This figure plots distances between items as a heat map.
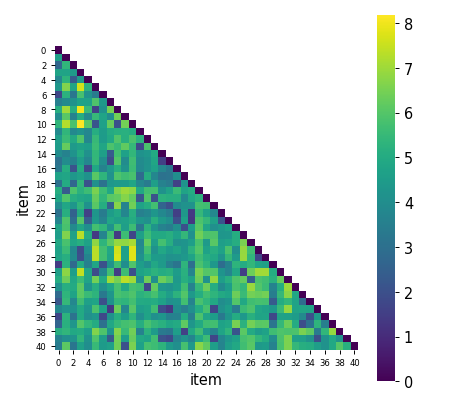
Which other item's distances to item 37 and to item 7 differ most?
35
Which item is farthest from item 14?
31
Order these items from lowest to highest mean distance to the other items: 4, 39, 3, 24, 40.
4, 39, 24, 40, 3
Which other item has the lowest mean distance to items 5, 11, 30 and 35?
25
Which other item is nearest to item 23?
18
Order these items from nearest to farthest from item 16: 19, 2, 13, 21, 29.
2, 29, 21, 13, 19
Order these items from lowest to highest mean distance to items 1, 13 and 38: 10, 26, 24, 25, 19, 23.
24, 19, 26, 23, 25, 10
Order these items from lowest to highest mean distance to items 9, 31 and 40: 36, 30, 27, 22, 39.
22, 36, 27, 39, 30
